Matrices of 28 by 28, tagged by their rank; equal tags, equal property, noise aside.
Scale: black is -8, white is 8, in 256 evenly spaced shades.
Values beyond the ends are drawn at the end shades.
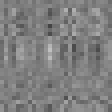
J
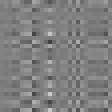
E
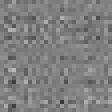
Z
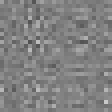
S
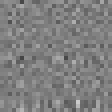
S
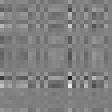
E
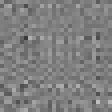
Z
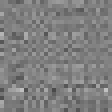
S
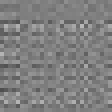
J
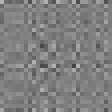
J
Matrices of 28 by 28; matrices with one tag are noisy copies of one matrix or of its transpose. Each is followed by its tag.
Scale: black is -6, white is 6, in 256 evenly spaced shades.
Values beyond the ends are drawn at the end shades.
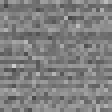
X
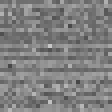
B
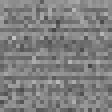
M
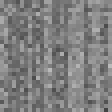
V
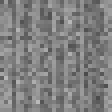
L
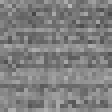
V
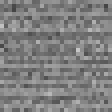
X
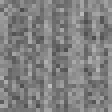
V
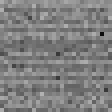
M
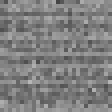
L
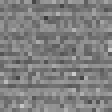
X
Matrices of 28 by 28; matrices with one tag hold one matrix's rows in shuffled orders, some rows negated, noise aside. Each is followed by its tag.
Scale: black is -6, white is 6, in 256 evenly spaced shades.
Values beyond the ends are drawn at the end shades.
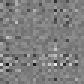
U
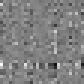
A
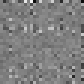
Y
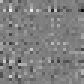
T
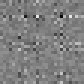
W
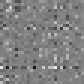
U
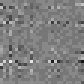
T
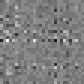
U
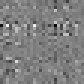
U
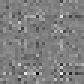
W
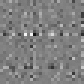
Y
